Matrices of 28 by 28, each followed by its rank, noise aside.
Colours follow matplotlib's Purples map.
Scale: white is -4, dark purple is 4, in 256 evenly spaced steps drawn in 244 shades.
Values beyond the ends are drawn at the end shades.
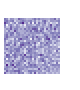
eight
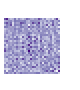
six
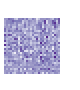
eight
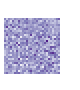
eight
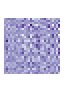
three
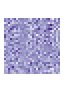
eight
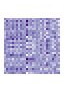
three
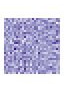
six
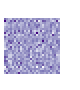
six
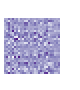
four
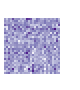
six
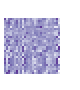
three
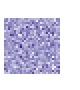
eight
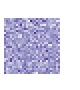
eight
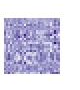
four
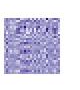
three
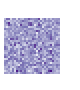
eight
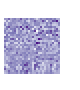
six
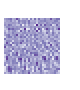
six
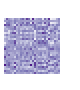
three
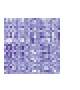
four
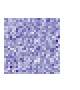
eight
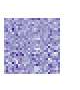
six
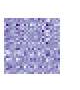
four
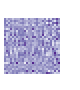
four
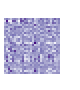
four
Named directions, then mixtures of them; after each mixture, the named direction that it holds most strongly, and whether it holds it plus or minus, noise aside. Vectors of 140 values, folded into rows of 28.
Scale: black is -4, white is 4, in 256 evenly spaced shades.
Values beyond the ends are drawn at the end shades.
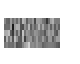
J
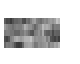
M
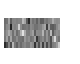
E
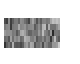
E, plus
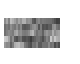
M, minus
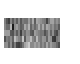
J, plus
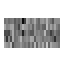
E, minus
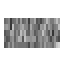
J, minus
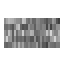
M, minus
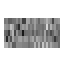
E, minus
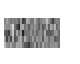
J, minus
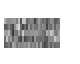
J, plus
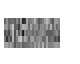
J, minus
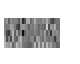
E, minus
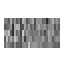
J, plus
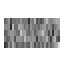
E, plus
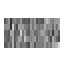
J, minus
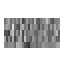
J, minus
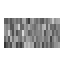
E, plus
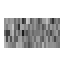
J, minus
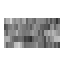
M, minus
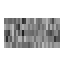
J, minus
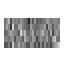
E, plus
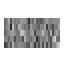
E, plus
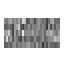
J, plus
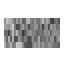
J, minus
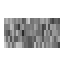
E, minus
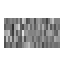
J, plus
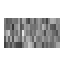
J, plus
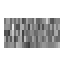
J, minus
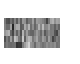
J, plus
